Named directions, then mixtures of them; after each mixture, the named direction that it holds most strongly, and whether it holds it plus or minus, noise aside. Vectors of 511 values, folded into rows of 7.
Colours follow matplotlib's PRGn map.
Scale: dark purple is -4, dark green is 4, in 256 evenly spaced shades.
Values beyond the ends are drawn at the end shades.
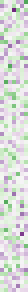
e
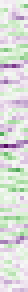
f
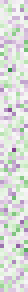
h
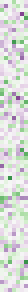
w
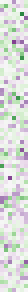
w, minus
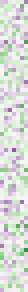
h, plus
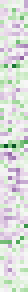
f, minus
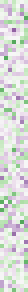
h, minus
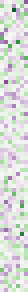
e, minus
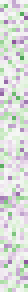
w, minus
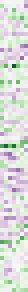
f, minus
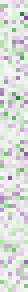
w, minus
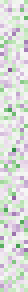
h, minus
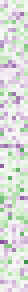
w, plus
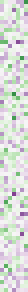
e, plus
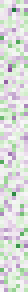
e, minus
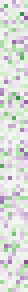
w, minus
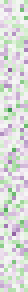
h, minus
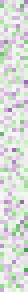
h, plus
